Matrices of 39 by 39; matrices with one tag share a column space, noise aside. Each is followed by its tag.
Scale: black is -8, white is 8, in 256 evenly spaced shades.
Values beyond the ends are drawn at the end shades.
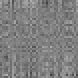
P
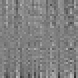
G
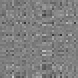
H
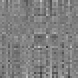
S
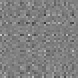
H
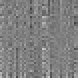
G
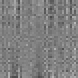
G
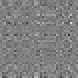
H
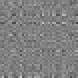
H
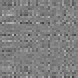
H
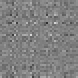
H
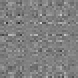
H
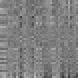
G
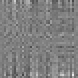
P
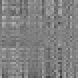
G
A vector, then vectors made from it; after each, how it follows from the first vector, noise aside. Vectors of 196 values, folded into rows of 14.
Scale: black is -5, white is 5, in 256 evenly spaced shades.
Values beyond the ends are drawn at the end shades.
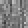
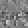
wrapped around, partly zeroed.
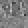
negated, partly zeroed.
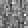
copied.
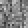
copied.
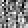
reversed, scaled up.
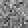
sign-scrambled.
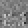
negated, partly zeroed.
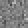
partly zeroed.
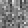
copied.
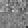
wrapped around, partly zeroed.
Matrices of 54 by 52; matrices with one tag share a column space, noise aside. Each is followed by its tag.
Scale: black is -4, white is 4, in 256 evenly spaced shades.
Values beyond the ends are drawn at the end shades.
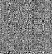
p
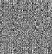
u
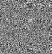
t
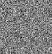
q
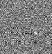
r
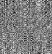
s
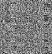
p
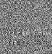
r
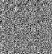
p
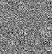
r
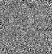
t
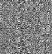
p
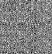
p
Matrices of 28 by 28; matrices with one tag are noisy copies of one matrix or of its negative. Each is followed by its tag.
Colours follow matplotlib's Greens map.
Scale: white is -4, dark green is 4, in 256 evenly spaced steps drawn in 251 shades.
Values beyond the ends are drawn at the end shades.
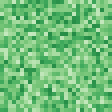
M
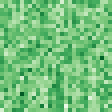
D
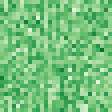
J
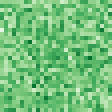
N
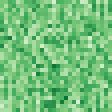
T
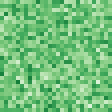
M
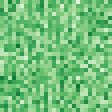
J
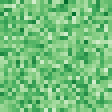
M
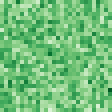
T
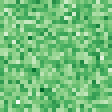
M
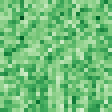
D
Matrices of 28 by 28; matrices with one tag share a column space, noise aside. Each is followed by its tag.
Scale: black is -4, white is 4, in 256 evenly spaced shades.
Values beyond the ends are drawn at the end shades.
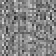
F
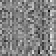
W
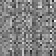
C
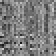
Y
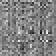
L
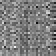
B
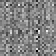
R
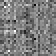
R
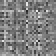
W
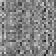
W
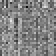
C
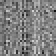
W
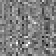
Y
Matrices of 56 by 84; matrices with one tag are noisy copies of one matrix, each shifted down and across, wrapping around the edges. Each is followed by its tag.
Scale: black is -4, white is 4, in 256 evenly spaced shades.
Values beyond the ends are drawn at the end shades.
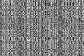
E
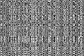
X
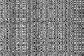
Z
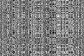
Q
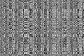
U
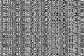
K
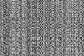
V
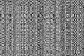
V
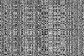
Q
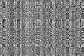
U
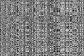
Q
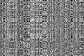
Q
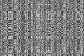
U
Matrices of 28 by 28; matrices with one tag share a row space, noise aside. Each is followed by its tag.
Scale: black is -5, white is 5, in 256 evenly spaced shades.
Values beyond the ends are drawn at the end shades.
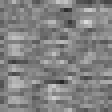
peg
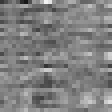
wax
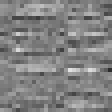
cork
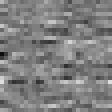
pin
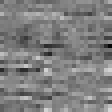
wax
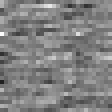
pin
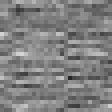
cork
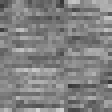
cork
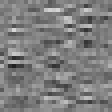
peg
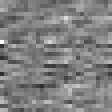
pin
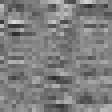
peg
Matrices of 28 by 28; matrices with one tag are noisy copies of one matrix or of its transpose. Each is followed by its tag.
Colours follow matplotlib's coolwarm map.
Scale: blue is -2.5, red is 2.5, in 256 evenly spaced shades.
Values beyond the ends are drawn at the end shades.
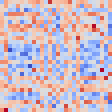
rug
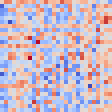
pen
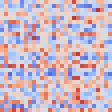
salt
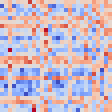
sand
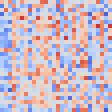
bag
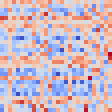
sand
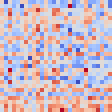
pen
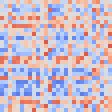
sand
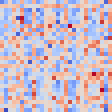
salt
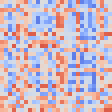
sand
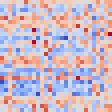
sand
